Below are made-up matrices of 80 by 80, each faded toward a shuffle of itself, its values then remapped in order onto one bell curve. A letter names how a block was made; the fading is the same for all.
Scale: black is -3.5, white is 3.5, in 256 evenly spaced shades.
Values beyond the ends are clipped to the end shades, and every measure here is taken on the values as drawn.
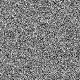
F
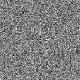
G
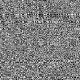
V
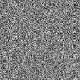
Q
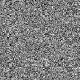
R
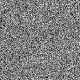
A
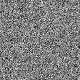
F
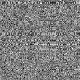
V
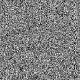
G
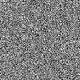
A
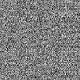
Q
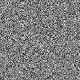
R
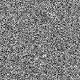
A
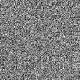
A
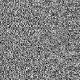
R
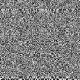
V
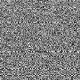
V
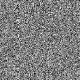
G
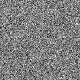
F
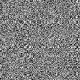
Q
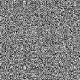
Q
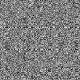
V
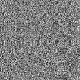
Q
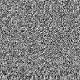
R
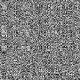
Q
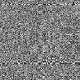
V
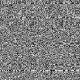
V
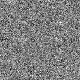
F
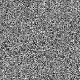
G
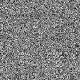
A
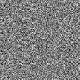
Q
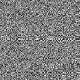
V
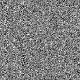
G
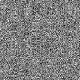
Q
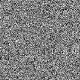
A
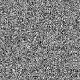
A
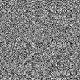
Q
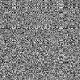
V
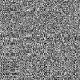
Q
